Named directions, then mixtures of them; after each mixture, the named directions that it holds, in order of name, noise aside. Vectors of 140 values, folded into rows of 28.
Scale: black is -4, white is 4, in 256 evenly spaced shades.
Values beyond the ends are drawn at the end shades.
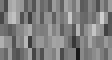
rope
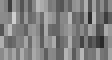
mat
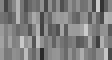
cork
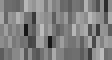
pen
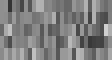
mat, rope.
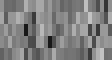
pen.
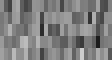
cork, mat.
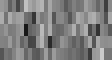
pen.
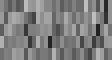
mat, pen.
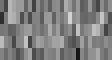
rope.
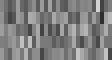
cork, rope.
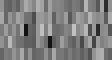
pen.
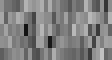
pen.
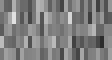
mat, rope.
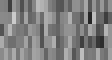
mat.
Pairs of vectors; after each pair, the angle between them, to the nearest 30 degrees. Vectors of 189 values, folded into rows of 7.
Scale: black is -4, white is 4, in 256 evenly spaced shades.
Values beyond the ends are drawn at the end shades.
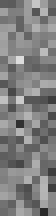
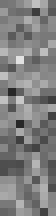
30 degrees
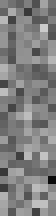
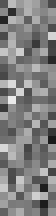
120 degrees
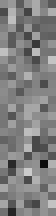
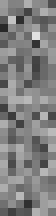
60 degrees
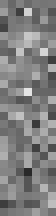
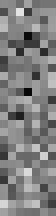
150 degrees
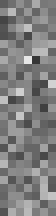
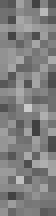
90 degrees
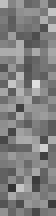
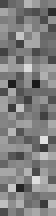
150 degrees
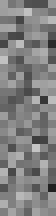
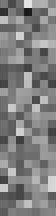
120 degrees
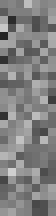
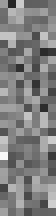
90 degrees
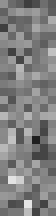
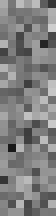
90 degrees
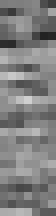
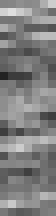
120 degrees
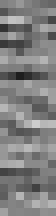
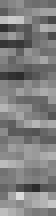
30 degrees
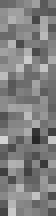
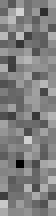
90 degrees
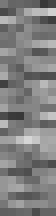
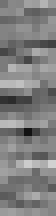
120 degrees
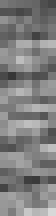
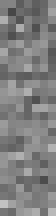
60 degrees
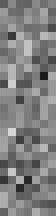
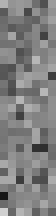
120 degrees
